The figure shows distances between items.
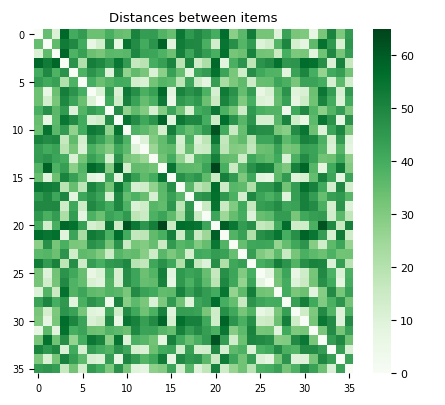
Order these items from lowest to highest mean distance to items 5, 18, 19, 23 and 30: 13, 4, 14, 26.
26, 13, 4, 14
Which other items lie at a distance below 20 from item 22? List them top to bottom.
10, 14, 32
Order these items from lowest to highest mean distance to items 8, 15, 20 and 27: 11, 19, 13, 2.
2, 13, 19, 11
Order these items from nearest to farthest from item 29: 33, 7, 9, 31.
7, 9, 31, 33
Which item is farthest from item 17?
20
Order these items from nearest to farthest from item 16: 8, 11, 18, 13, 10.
11, 18, 13, 8, 10
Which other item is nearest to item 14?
32
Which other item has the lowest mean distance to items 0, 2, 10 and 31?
27
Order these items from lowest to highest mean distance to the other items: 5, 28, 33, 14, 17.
5, 33, 28, 17, 14
